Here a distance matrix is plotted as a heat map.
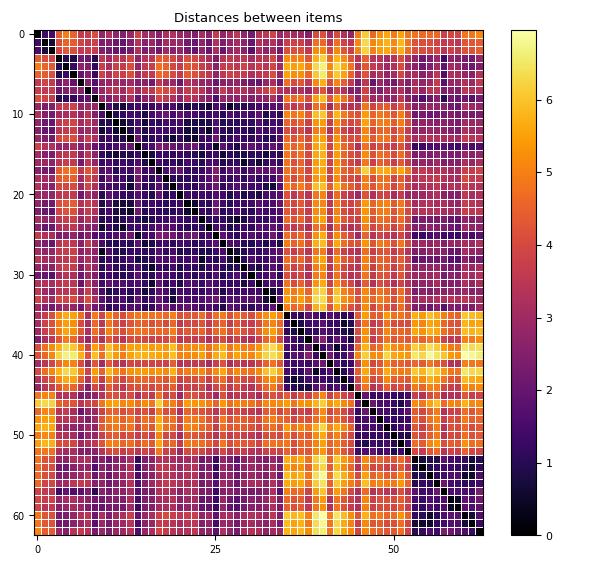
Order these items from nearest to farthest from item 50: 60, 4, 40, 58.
4, 58, 60, 40
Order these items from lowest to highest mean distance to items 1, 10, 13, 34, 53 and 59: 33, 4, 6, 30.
30, 33, 6, 4
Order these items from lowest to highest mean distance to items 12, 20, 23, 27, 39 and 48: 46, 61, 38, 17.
17, 38, 61, 46
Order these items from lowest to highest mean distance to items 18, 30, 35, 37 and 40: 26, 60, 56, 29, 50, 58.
29, 26, 58, 50, 56, 60
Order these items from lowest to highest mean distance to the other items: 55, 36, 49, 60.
55, 60, 36, 49
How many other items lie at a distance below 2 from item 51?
7
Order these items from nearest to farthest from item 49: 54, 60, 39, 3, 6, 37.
6, 3, 54, 60, 37, 39
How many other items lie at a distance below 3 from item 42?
9
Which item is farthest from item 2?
46
